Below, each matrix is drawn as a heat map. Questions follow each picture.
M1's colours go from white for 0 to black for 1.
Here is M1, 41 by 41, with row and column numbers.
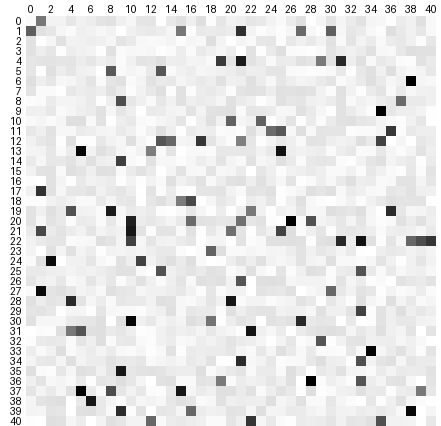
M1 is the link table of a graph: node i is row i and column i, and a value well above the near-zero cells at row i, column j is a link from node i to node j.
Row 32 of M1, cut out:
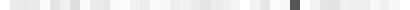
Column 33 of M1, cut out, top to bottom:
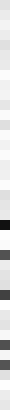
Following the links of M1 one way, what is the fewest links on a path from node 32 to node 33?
2
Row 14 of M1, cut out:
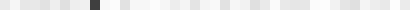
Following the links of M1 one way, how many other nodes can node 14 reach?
2
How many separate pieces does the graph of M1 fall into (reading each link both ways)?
3
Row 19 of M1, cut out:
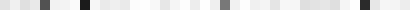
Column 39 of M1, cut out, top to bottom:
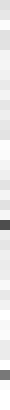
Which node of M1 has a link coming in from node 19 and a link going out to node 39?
node 22
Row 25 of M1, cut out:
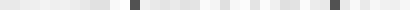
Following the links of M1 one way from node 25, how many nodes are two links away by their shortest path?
3
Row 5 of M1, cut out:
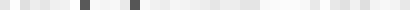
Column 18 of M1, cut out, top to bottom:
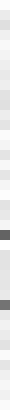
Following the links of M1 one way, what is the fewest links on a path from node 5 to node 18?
6
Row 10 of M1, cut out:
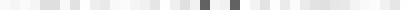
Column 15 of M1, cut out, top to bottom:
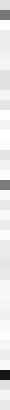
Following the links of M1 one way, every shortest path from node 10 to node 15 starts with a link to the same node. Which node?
node 23
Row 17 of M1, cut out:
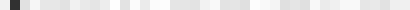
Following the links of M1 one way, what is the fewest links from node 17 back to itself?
6
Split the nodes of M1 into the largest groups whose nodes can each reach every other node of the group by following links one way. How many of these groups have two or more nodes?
4
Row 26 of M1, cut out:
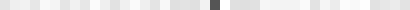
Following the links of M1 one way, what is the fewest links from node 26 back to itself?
3
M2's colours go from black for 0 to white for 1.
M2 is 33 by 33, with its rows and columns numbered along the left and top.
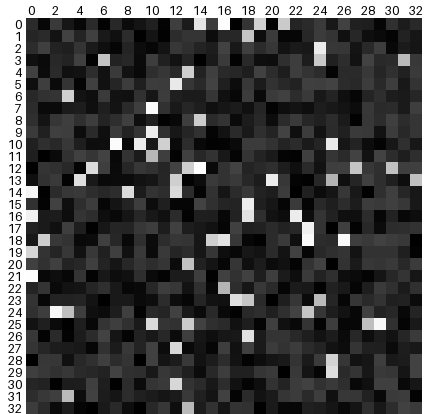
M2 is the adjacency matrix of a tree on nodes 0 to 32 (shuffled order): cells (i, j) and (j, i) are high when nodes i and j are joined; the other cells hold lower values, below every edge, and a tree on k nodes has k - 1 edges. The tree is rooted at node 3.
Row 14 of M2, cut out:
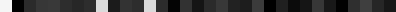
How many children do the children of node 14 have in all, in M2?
4
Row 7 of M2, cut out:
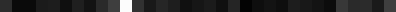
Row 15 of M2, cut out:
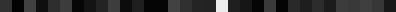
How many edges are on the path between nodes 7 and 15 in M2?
9
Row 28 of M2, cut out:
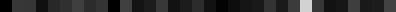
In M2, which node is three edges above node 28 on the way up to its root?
12
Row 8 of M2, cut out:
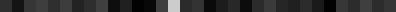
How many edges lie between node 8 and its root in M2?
7
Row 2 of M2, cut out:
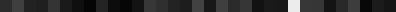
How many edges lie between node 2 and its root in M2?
2
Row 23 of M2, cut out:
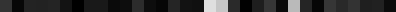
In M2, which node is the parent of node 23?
24
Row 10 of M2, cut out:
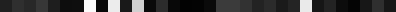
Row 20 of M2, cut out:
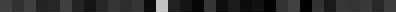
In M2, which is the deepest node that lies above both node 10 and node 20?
13
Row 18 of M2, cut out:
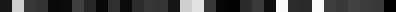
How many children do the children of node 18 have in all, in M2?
2
